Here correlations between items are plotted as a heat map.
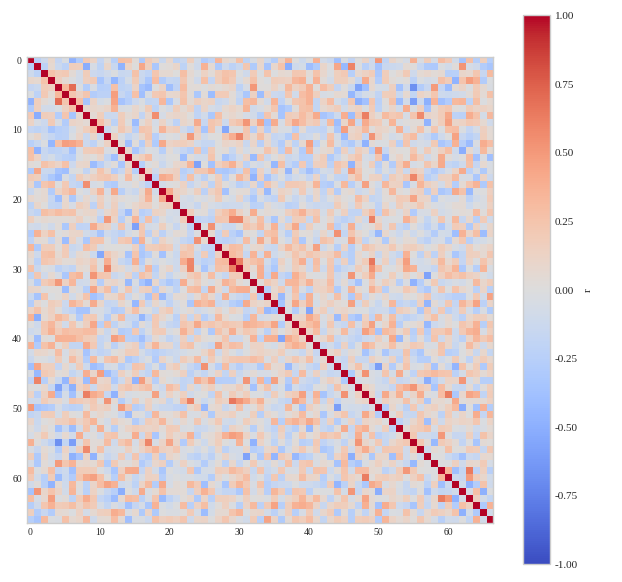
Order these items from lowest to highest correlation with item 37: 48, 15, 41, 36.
15, 36, 48, 41
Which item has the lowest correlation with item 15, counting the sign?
24
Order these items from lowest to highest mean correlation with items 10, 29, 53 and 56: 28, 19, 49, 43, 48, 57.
28, 43, 57, 19, 49, 48
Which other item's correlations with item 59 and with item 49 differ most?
61
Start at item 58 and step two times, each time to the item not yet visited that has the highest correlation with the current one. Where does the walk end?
6
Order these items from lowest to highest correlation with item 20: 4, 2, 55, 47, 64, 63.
4, 63, 64, 2, 47, 55
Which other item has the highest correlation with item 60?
48
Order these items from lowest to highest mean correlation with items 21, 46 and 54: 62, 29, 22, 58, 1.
58, 22, 29, 62, 1
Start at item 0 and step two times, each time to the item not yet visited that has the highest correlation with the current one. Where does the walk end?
13
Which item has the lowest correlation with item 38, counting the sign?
57
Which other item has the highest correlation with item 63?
59
